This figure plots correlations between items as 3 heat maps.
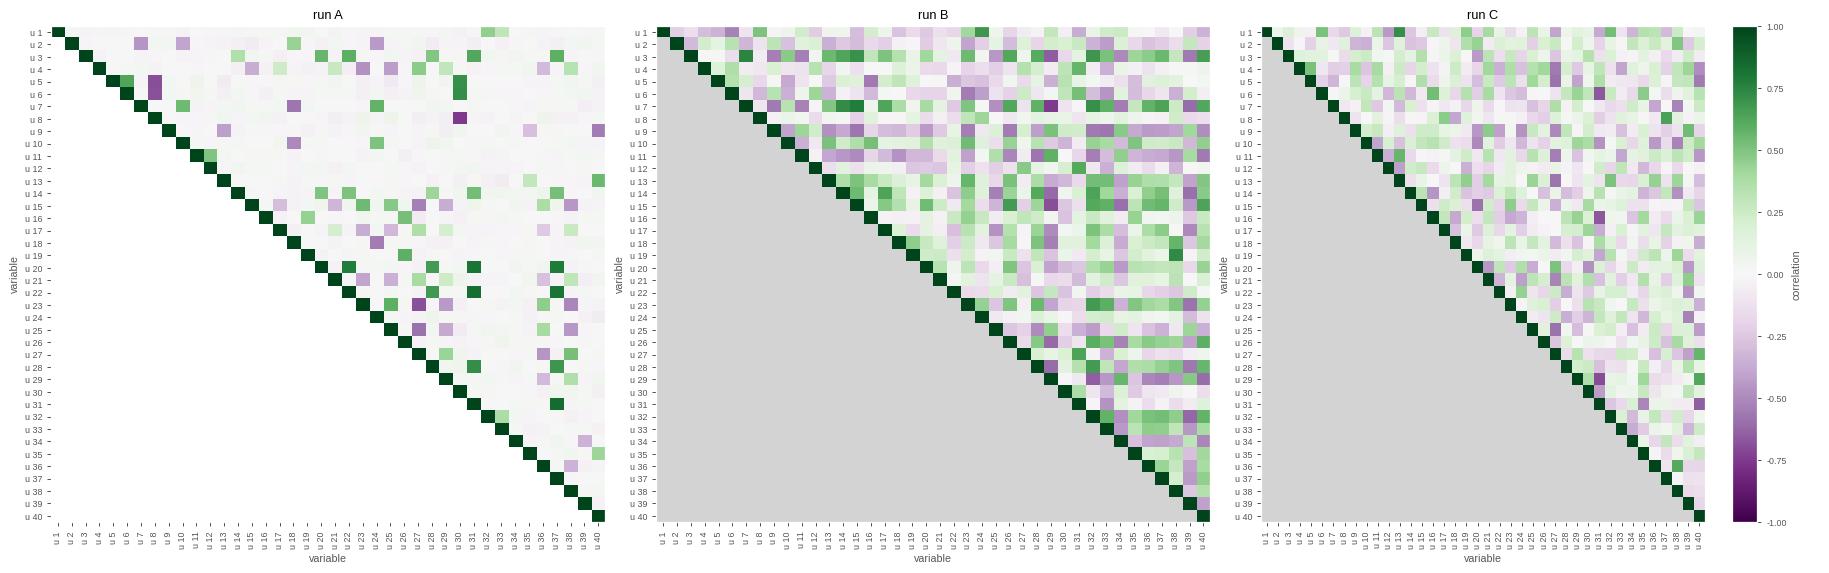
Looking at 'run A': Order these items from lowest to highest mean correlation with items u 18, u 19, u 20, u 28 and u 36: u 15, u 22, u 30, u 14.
u 30, u 15, u 14, u 22
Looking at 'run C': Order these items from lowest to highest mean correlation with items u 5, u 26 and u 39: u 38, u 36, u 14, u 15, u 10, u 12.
u 14, u 10, u 12, u 36, u 38, u 15
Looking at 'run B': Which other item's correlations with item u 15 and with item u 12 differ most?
u 33
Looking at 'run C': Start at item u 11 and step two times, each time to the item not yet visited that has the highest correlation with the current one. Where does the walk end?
u 1
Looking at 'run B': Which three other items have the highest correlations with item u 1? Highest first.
u 24, u 8, u 23
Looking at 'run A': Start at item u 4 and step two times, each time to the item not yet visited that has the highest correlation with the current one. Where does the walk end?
u 38
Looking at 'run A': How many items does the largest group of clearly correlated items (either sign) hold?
10
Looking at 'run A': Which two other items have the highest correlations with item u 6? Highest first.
u 30, u 5
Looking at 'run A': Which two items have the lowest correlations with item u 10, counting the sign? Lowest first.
u 18, u 2
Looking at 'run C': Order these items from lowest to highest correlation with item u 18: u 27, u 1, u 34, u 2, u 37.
u 27, u 37, u 2, u 34, u 1
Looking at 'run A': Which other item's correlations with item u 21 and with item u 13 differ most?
u 40
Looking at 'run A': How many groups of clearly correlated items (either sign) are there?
9
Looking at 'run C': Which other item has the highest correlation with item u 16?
u 6
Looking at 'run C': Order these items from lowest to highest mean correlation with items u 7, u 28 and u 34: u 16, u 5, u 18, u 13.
u 13, u 5, u 18, u 16
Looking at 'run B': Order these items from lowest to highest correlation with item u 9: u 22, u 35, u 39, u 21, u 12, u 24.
u 35, u 21, u 24, u 22, u 12, u 39
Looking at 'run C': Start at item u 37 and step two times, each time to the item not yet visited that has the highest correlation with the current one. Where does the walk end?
u 17
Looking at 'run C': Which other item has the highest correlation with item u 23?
u 15
